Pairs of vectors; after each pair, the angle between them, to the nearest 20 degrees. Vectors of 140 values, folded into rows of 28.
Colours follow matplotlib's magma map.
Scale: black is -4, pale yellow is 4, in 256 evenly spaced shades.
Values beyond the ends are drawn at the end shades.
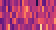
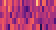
160 degrees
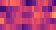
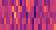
100 degrees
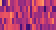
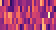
60 degrees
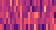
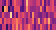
100 degrees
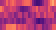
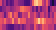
160 degrees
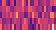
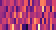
100 degrees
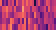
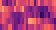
60 degrees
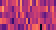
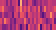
60 degrees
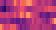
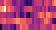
160 degrees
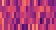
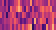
100 degrees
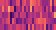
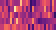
140 degrees
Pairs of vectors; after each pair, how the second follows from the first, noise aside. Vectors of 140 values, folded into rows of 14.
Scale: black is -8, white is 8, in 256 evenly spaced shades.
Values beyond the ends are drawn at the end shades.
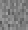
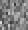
negated, scaled up.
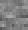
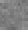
wrapped around, negated, shrunk.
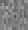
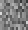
wrapped around, negated, scaled up.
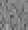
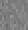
negated, shrunk.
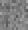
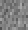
reversed, negated.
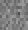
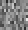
wrapped around, negated, scaled up.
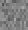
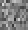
negated, scaled up.
